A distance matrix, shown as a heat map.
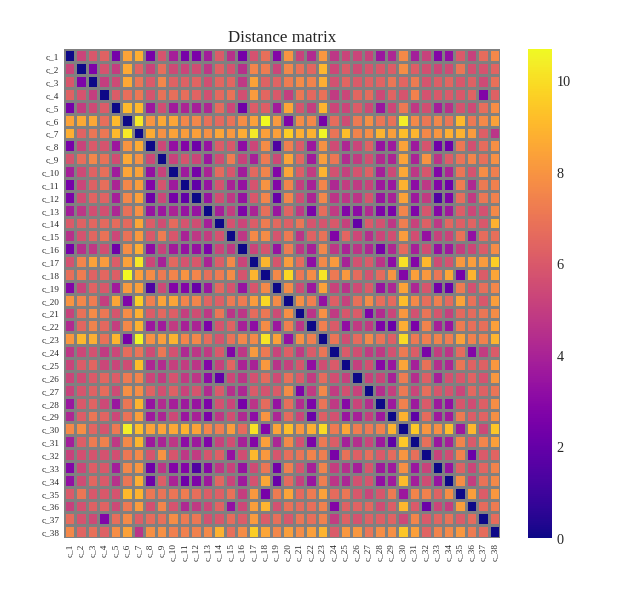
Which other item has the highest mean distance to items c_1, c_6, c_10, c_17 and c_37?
c_7
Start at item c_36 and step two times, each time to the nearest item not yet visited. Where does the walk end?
c_24
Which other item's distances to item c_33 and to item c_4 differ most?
c_12
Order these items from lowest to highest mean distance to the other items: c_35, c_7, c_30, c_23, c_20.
c_35, c_20, c_23, c_30, c_7
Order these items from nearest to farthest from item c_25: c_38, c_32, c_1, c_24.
c_1, c_24, c_32, c_38
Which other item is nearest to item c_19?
c_8
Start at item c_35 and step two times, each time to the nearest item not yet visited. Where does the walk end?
c_30
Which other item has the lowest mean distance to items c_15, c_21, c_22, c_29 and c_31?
c_13
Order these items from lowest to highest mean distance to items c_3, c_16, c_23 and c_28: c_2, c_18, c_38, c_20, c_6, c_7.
c_2, c_20, c_6, c_18, c_38, c_7
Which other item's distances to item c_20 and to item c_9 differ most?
c_6
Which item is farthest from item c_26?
c_38
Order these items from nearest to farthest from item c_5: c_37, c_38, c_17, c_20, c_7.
c_17, c_37, c_38, c_20, c_7
